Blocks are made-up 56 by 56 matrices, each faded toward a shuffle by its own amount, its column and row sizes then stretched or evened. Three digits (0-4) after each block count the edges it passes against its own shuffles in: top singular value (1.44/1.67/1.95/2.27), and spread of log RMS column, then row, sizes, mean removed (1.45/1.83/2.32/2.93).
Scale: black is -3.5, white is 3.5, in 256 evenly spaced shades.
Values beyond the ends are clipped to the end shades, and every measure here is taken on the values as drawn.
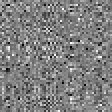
4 2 1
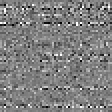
4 1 4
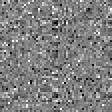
3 0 0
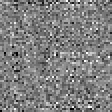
3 1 2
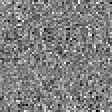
2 0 2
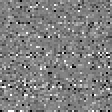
2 0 3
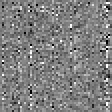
1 4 1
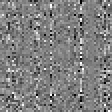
1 4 1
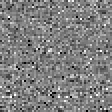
0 0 3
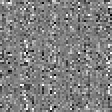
0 4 2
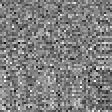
3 0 1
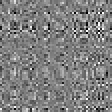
4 4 3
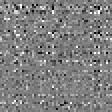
3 2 4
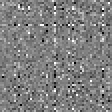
3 3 1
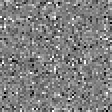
0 2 2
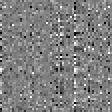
4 3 0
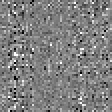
2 4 0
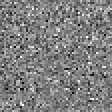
1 1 1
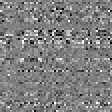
4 2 4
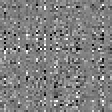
1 4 3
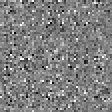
0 2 2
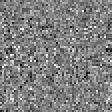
2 1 2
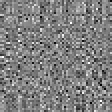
4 2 0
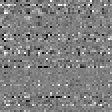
2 1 4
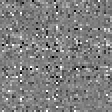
0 2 3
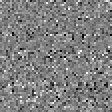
2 0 2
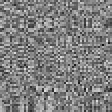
4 0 1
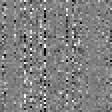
3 4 0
